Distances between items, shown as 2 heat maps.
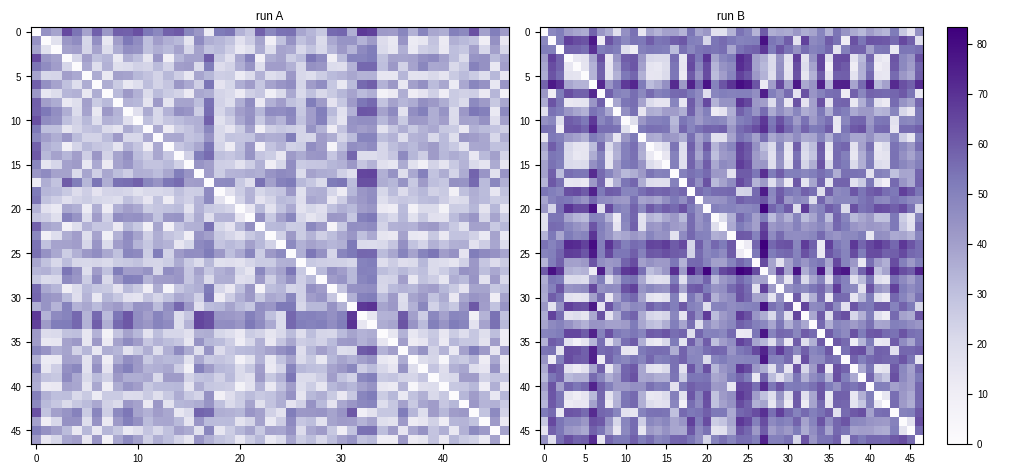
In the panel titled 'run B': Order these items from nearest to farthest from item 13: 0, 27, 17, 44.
17, 27, 0, 44
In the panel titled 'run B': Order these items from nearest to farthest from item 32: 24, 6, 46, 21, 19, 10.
21, 6, 19, 10, 46, 24
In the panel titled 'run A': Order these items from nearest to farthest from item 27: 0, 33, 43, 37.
37, 0, 43, 33
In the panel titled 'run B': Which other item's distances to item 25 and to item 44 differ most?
24
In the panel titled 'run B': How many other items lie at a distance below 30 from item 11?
4
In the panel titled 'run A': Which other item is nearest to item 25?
42
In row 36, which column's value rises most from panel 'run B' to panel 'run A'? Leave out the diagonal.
43
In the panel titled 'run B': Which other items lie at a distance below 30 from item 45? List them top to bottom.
0, 9, 12, 21, 22, 44
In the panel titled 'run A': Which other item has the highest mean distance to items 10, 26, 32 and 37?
0
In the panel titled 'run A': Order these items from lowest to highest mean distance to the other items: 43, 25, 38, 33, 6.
38, 6, 43, 25, 33
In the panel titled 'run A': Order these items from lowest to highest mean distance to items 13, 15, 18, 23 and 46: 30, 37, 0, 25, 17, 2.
37, 2, 30, 25, 17, 0
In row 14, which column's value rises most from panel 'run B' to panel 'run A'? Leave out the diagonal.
17
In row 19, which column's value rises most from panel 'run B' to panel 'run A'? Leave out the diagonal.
33
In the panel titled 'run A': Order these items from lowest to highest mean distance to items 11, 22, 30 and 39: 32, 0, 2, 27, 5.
5, 2, 27, 32, 0
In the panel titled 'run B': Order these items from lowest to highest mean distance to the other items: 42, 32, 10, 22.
42, 32, 22, 10
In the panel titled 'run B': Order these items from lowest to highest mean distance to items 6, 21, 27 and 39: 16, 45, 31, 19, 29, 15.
15, 45, 29, 19, 16, 31
